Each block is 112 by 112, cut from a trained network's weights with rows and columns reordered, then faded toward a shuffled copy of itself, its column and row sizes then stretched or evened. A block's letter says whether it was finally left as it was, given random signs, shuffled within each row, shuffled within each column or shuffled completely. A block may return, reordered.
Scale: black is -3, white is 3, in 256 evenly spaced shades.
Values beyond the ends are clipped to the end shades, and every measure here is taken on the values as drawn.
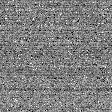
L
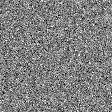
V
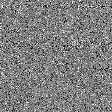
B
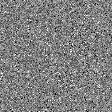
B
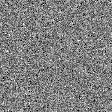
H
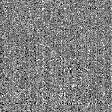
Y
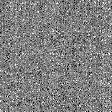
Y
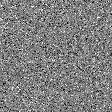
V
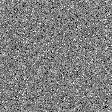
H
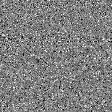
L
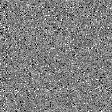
Y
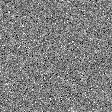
V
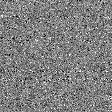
L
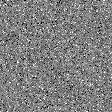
V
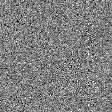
H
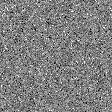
V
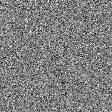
L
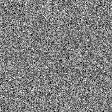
B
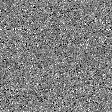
L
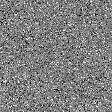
L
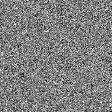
B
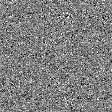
B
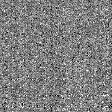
Y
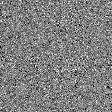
B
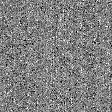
H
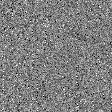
H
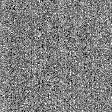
H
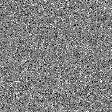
B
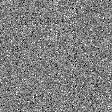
H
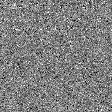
L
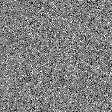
H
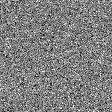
V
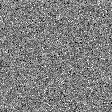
V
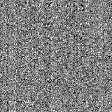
Y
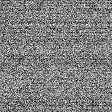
Y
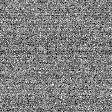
Y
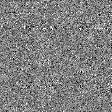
B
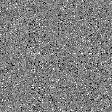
Y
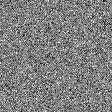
V
